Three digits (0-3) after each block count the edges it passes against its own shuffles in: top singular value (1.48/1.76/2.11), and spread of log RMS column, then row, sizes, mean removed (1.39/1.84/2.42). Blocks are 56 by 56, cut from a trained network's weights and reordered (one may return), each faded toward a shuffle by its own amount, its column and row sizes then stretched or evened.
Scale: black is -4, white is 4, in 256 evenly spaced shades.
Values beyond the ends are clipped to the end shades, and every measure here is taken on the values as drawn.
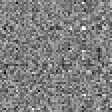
2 2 2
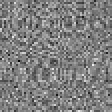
3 0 1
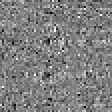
2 2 1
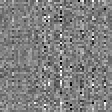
2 3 1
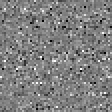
0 0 2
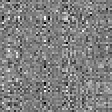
3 3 0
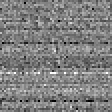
3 1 2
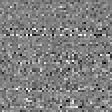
2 0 3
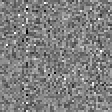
0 2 0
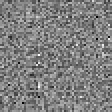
2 0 1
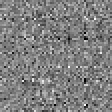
1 2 2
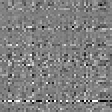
3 1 3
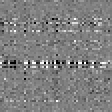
3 1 3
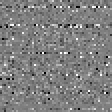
0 0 3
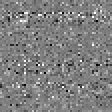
0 1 3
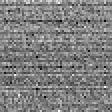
3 1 1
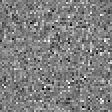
0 1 1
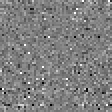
0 1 2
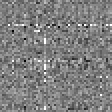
2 2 2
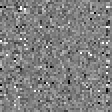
1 2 1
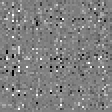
0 2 2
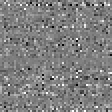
0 1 3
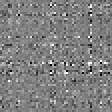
0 3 3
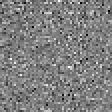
1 1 1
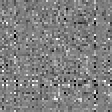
2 3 2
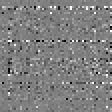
1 2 3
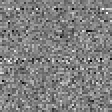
0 1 3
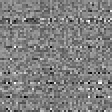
2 1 3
